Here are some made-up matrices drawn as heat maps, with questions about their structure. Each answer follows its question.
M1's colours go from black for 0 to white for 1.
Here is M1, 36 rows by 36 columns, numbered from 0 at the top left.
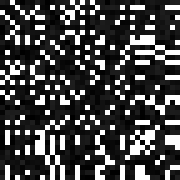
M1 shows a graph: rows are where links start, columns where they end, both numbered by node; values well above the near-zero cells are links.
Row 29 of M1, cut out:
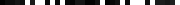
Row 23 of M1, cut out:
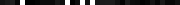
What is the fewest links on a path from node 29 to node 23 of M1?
3
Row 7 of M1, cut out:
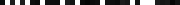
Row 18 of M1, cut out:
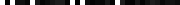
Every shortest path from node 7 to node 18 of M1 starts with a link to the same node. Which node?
node 3
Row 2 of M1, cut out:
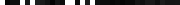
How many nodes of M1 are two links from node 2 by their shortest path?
3
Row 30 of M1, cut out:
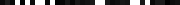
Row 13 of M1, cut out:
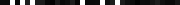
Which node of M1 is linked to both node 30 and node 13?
node 20
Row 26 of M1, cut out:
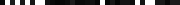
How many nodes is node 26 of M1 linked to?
9
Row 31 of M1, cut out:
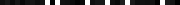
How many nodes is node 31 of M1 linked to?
6
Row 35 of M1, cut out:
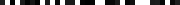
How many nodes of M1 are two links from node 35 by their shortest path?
7
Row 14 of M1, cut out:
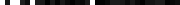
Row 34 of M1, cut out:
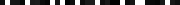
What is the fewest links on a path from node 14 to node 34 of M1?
3
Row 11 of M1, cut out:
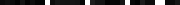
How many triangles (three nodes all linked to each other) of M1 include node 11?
8
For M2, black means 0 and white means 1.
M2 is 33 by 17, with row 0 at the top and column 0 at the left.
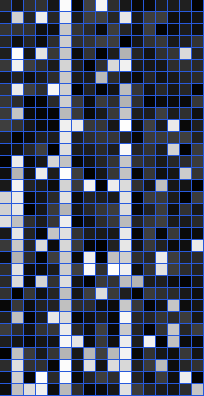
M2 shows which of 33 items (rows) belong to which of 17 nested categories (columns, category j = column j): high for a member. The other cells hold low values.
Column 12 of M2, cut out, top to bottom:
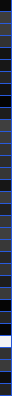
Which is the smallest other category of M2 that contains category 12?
6
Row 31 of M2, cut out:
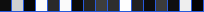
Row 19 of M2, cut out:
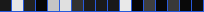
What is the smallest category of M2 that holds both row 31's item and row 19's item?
1
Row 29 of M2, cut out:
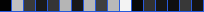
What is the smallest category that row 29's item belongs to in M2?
7
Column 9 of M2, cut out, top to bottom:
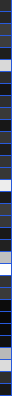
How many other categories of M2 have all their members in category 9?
2
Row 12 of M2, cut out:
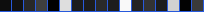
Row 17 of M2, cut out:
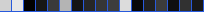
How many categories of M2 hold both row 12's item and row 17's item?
2
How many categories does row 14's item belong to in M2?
5
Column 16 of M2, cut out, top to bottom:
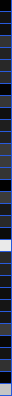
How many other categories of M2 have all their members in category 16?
1
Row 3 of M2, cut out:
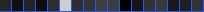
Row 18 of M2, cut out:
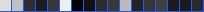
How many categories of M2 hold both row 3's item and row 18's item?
1
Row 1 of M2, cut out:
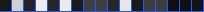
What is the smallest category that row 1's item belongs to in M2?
3
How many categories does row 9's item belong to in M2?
3
